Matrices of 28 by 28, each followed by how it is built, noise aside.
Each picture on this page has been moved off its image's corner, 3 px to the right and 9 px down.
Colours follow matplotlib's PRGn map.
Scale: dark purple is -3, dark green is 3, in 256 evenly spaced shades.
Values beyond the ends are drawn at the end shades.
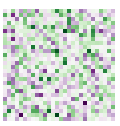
Toeplitz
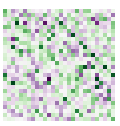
Toeplitz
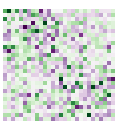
block diagonal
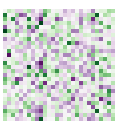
repeating rows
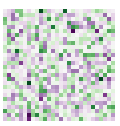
repeating rows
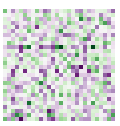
repeating columns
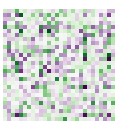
low rank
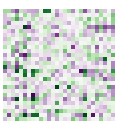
low rank
